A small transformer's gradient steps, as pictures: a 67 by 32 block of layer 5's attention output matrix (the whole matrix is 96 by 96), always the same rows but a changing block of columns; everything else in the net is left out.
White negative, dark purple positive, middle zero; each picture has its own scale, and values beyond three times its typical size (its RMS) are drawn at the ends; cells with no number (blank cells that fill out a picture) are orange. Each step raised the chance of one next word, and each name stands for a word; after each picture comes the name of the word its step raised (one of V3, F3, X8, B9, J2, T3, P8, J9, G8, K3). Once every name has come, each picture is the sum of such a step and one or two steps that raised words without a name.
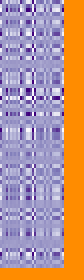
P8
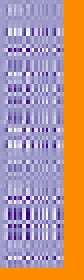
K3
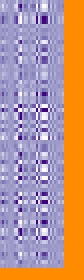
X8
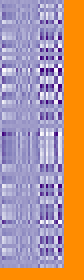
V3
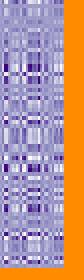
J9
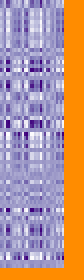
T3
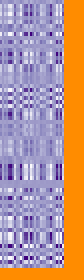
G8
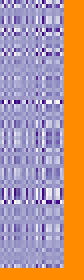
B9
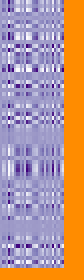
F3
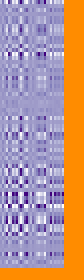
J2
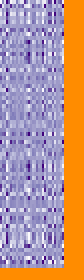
G8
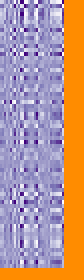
B9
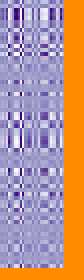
B9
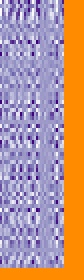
X8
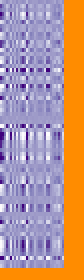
V3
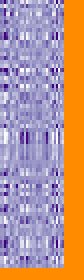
V3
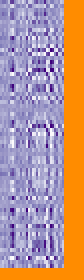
K3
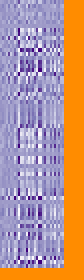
K3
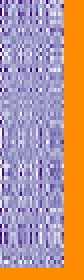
G8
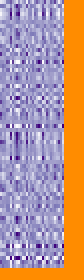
G8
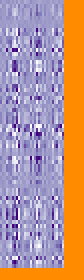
K3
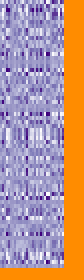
P8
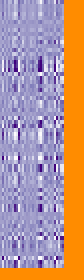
J9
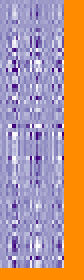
V3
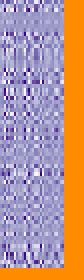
P8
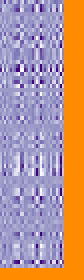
F3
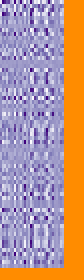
P8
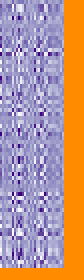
X8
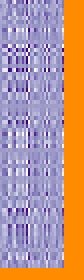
T3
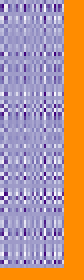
X8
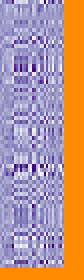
J9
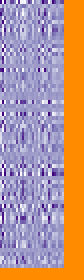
J2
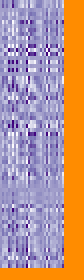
T3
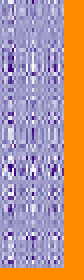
J9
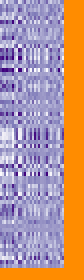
V3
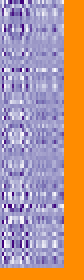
J2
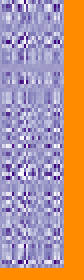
X8
